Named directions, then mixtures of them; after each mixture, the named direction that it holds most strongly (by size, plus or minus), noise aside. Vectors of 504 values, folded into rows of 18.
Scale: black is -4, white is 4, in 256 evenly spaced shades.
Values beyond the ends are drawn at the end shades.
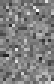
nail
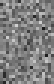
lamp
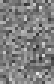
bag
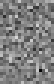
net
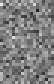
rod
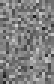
lamp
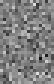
bag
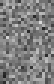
lamp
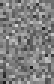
lamp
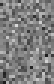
lamp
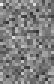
rod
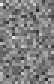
rod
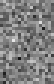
lamp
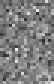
nail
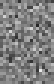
net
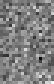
nail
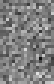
bag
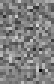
net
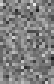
rod
